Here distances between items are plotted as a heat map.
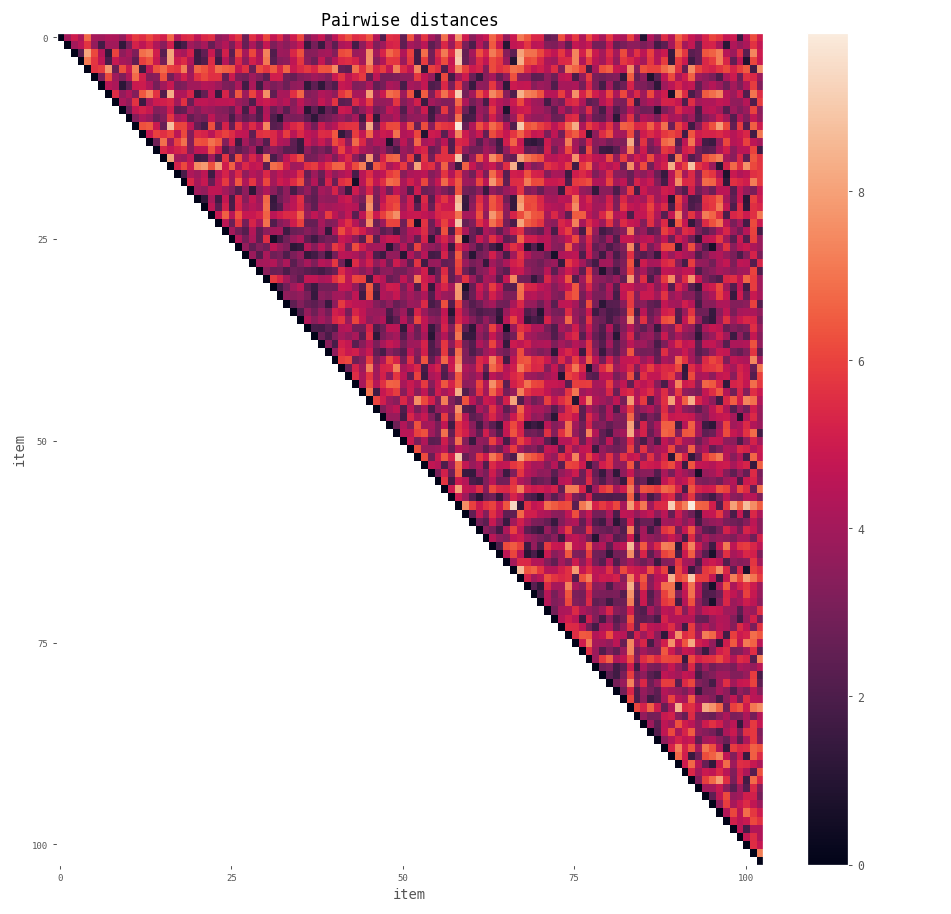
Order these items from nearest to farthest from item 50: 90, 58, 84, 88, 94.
84, 94, 88, 90, 58
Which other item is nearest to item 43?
18
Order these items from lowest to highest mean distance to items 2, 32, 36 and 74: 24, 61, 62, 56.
62, 24, 61, 56
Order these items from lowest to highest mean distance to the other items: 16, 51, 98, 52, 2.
98, 51, 52, 2, 16
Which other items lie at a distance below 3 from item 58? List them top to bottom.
16, 45, 67, 75, 96
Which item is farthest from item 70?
83
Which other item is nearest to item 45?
75
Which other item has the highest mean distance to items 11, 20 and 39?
58
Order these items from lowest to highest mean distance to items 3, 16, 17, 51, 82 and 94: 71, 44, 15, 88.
71, 88, 44, 15
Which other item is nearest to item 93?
54
